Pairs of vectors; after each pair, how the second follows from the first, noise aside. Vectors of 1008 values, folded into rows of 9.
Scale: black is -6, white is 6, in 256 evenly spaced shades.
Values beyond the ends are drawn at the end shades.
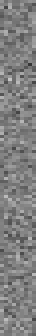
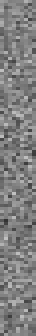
shuffled.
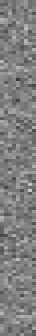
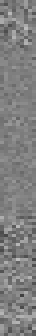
partly zeroed.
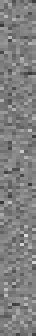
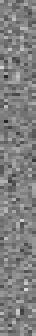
shuffled.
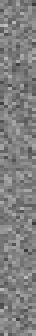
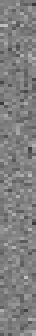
partly zeroed.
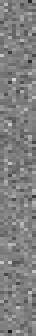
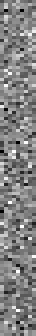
wrapped around, scaled up.
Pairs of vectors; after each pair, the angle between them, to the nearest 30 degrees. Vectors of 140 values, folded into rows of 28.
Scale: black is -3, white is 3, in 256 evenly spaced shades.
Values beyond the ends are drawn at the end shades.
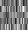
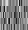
90 degrees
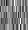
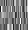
60 degrees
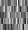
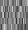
120 degrees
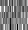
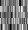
60 degrees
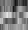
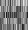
120 degrees
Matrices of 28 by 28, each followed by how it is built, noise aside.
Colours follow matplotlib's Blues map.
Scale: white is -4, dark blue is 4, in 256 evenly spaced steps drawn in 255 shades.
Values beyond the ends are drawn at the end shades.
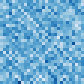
Toeplitz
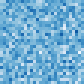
repeating columns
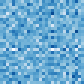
low rank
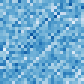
Hankel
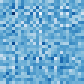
low rank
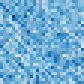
Toeplitz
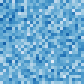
Hankel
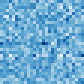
low rank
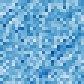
Hankel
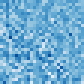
lower triangular
